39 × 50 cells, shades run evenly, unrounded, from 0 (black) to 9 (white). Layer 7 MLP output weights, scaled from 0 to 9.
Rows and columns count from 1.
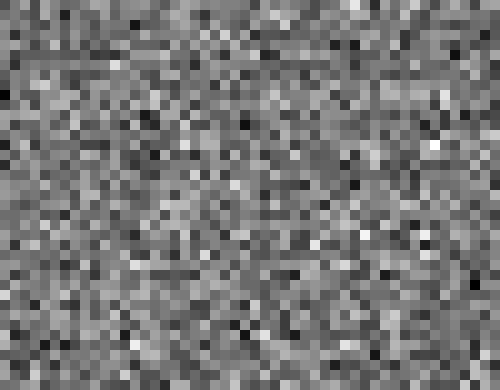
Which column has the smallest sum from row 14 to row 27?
27
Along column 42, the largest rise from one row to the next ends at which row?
24
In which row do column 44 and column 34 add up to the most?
15
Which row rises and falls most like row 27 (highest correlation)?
35
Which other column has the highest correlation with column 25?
43
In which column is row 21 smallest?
33
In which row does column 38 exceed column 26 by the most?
4
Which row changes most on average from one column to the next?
16
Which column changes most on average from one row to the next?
14
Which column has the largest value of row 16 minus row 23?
38
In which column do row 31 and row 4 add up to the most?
23
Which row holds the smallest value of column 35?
17
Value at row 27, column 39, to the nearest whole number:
7
